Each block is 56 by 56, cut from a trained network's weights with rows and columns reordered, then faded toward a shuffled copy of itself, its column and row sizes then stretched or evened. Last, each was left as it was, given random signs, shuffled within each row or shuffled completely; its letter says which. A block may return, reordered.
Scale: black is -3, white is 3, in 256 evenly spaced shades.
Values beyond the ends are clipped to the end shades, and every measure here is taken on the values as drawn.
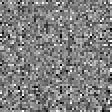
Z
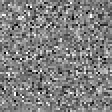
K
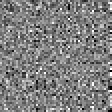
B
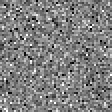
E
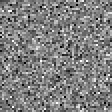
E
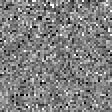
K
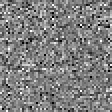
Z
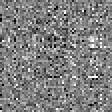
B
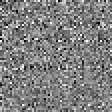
B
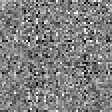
Z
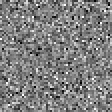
K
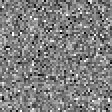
E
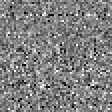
K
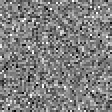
E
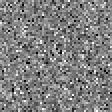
E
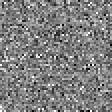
K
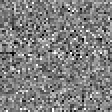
K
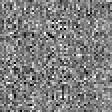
B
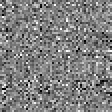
B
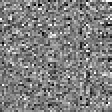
B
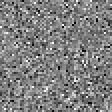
E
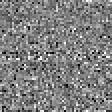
K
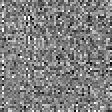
B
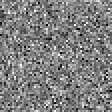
E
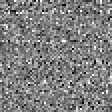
K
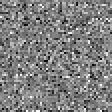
K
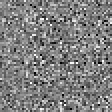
Z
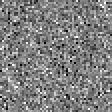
E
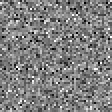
K
